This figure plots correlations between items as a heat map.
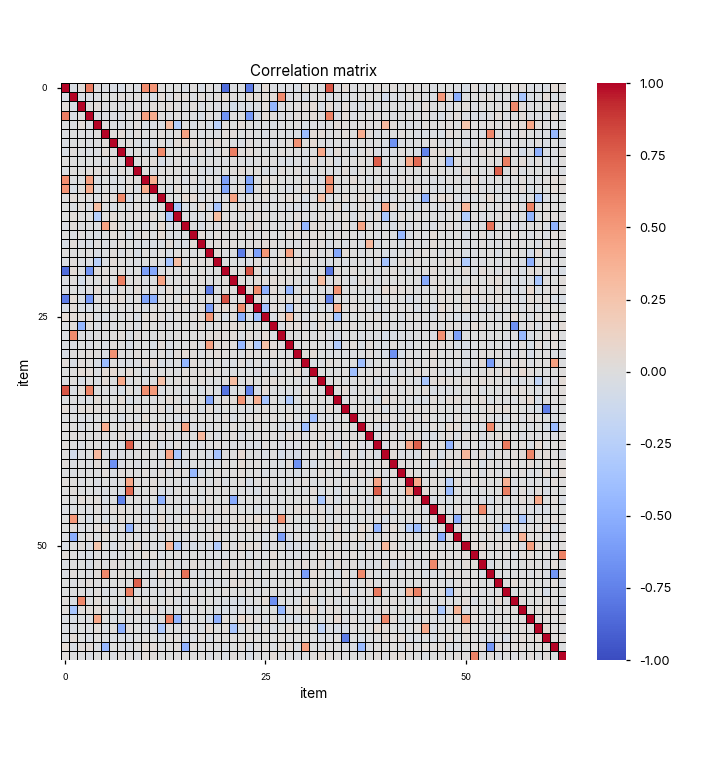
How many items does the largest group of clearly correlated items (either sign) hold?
7
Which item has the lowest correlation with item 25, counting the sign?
22
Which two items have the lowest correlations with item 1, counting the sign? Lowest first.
49, 57
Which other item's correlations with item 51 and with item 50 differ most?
62
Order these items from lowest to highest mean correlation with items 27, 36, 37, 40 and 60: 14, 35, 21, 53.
35, 14, 21, 53
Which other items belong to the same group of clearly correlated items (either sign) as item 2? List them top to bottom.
26, 56
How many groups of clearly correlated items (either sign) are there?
16
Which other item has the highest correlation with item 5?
53
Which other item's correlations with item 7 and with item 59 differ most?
45
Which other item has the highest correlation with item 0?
33
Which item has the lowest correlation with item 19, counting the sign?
58
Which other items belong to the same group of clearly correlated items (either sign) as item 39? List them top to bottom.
8, 43, 44, 48, 55
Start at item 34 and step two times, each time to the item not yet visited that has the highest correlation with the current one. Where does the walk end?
24
